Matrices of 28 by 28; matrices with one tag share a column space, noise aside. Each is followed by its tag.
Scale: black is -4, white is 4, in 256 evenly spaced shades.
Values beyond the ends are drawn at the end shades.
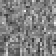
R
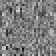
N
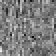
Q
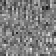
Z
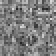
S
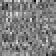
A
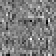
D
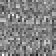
D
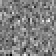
D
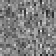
N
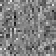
N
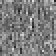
Q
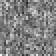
N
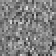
D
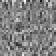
A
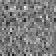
D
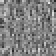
Q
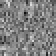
A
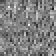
Z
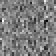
D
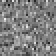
A
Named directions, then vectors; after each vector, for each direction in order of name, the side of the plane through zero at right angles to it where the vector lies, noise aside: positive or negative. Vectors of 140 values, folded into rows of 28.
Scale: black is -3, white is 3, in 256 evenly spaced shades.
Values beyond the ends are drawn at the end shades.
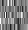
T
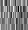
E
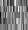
negative, negative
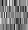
positive, positive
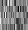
positive, positive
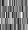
negative, positive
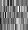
negative, negative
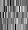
negative, negative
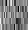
positive, positive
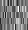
negative, negative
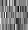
positive, positive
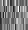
negative, negative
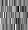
positive, positive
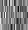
positive, positive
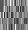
positive, positive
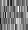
negative, negative
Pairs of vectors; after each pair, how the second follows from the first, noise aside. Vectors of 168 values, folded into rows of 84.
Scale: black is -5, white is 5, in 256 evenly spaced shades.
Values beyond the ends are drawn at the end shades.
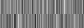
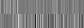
partly zeroed.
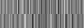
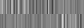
wrapped around, negated, partly zeroed.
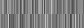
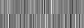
partly zeroed.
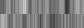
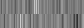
wrapped around, negated, partly zeroed.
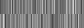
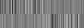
partly zeroed.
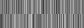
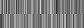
copied.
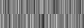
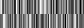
reversed, negated, scaled up.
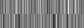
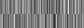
copied.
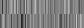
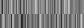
copied.
